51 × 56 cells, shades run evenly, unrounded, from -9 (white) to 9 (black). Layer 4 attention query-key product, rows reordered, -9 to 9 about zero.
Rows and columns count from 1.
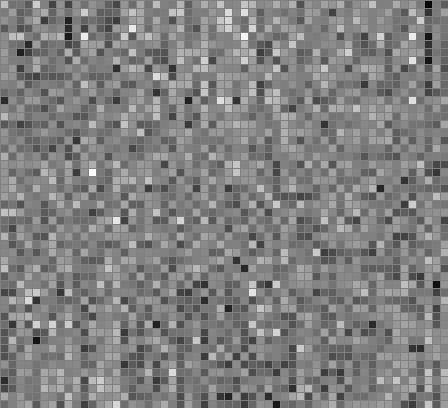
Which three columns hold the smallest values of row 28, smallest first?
15, 23, 41
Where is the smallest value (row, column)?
22, 12
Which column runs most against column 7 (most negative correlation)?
47
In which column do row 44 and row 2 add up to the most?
42
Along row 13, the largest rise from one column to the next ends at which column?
30
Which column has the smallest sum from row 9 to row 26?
26
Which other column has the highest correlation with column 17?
29
